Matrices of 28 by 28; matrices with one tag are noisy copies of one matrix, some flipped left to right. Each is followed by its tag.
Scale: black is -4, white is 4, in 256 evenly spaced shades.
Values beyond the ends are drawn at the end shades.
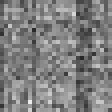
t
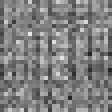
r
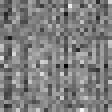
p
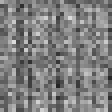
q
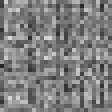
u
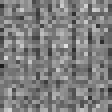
r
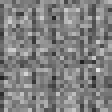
q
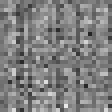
q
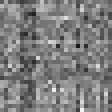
t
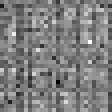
q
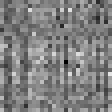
p
